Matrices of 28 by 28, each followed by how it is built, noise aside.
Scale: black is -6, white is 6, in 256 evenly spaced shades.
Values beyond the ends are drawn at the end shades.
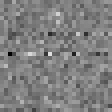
uneven rows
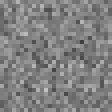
repeating columns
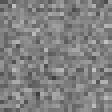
blocks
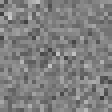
block diagonal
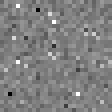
sparse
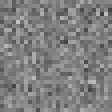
blocks
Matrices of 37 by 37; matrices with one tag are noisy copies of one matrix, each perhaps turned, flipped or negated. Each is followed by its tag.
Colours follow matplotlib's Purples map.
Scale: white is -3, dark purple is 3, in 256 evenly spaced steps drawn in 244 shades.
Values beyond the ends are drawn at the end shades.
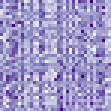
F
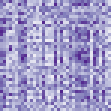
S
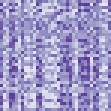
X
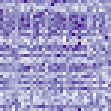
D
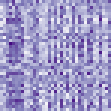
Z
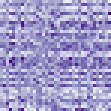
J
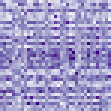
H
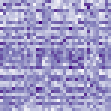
H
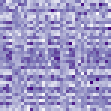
H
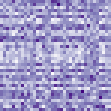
H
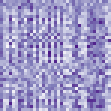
Z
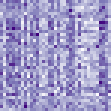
D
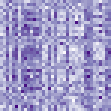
S
